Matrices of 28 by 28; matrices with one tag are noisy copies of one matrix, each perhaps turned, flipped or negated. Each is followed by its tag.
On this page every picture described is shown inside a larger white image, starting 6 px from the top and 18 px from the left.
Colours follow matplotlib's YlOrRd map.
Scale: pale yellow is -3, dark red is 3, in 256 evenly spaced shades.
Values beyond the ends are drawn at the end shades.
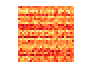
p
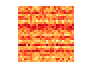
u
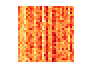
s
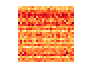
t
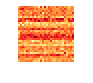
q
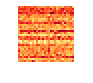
s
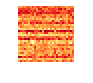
s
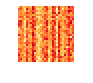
u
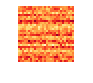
u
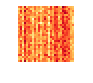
t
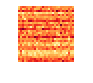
t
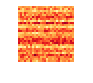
u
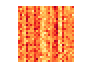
q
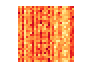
t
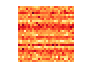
u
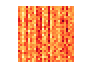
p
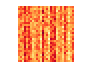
p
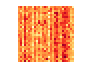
t
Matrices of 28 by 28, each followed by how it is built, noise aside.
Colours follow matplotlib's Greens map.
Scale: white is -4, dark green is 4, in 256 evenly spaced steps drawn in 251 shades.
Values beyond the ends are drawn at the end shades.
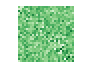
banded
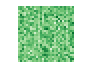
blocks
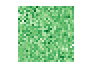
block diagonal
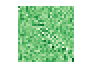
banded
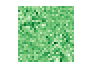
block diagonal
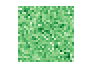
banded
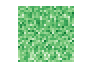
repeating columns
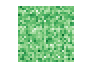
blocks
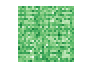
blocks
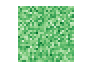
blocks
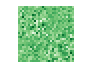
block diagonal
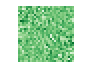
block diagonal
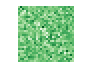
banded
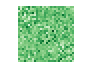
block diagonal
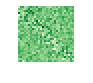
banded
